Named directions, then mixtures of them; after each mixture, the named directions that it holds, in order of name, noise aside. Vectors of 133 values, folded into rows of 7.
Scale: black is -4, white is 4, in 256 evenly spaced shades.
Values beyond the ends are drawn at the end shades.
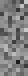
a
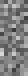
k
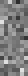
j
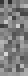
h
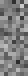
a.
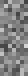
a, j, k.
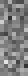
a, j, k.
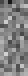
h.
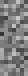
j, k.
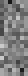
a, h, j.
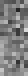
a, h, k.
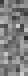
h, j.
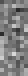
a, h, k.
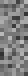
j, k.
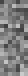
h, j, k.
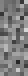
a.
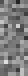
h, j.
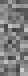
h, j, k.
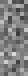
a, j, k.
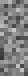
h, j, k.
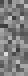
a, h.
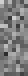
a, h.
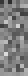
h.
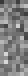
h, j.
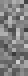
a.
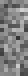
h, j, k.
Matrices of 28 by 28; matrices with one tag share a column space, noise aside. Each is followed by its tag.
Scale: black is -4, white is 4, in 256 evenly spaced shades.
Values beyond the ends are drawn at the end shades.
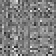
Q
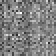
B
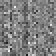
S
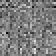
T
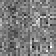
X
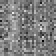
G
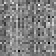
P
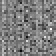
G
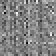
B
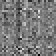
Q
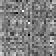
B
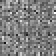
B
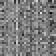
B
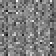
B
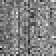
Q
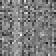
B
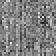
X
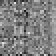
Q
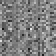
G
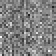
S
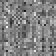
X
